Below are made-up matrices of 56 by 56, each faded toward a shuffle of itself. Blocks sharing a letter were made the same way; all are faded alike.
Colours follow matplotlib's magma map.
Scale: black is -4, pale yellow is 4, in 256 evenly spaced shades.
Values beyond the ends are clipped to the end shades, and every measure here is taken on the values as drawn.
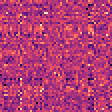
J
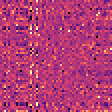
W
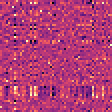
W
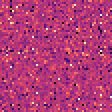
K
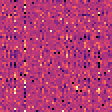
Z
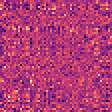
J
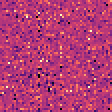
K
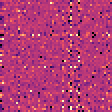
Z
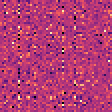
W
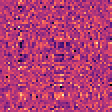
J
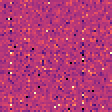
K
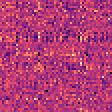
J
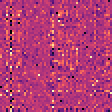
W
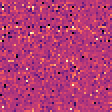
K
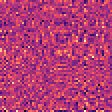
J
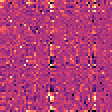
W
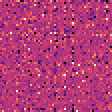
K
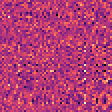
J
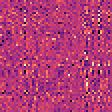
W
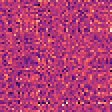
J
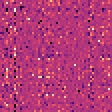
Z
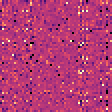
Z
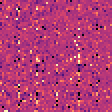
Z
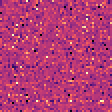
K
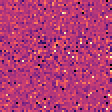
K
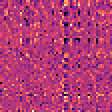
W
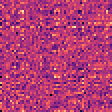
J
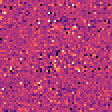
K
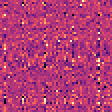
W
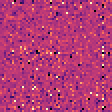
K
